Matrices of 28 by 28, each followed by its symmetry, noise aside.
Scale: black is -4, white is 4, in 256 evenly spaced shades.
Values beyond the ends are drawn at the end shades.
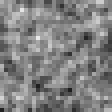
symmetric.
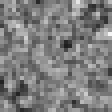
symmetric across the other diagonal.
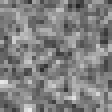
symmetric across the other diagonal.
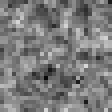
no symmetry.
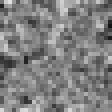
antisymmetric.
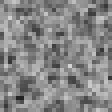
same after a half turn.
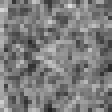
mirrored top to bottom.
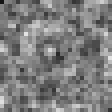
symmetric.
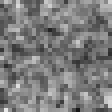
no symmetry.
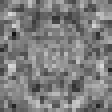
mirrored left to right.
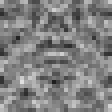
mirrored left to right.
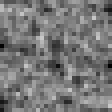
same after a half turn.
